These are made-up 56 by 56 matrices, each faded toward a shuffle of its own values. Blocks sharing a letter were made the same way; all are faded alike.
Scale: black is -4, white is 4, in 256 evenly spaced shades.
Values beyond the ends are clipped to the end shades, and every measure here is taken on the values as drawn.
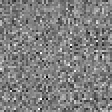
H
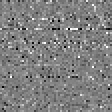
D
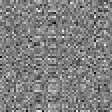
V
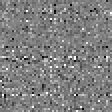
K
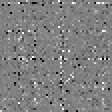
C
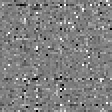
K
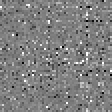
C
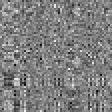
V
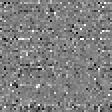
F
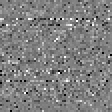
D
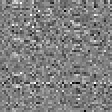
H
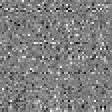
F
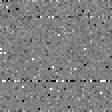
D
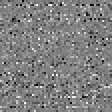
D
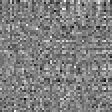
H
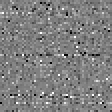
F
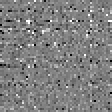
F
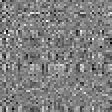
V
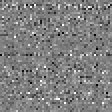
D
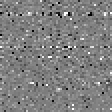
F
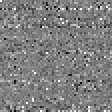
K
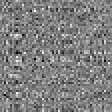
V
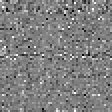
F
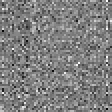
H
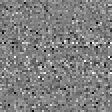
D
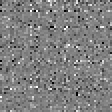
K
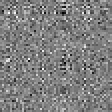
V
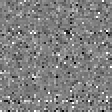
K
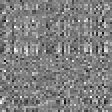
V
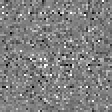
K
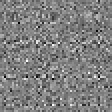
H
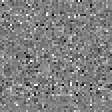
K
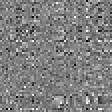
V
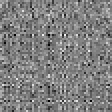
V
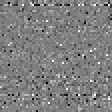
K
